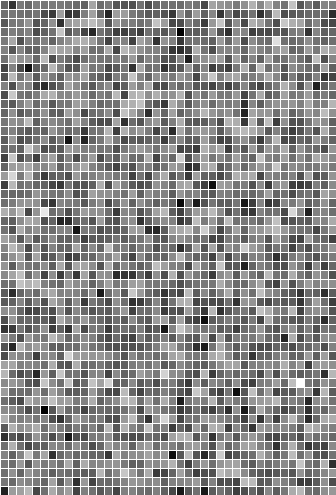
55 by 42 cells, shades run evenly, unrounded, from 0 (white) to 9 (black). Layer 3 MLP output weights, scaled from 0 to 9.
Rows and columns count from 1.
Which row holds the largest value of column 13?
33
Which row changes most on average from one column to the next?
31
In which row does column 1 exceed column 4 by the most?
55
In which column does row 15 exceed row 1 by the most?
37
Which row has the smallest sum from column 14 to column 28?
11
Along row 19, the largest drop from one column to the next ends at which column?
26
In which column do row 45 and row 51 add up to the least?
4
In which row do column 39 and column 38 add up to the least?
43
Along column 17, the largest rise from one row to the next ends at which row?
34
